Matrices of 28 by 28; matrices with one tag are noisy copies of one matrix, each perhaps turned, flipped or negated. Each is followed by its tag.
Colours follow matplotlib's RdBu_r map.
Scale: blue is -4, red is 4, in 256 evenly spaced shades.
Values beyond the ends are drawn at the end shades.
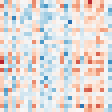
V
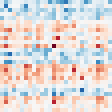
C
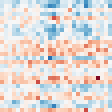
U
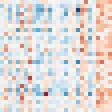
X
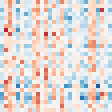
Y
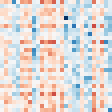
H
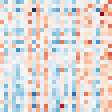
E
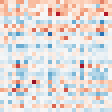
X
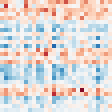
C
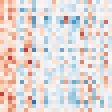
X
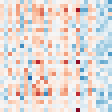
X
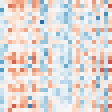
V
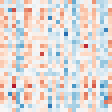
Y
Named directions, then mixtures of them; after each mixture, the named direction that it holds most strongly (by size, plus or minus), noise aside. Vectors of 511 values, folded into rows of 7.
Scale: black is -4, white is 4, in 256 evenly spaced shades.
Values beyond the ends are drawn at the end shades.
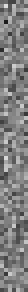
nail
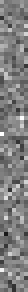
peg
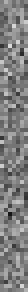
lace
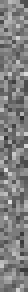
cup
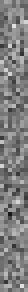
lace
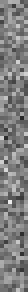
cup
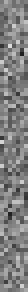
lace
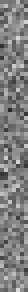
cup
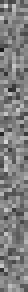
nail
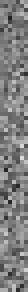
cup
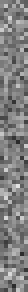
peg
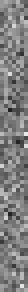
lace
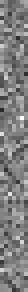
peg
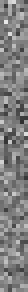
nail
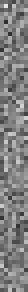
nail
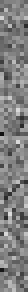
peg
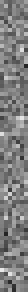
peg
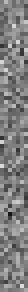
lace
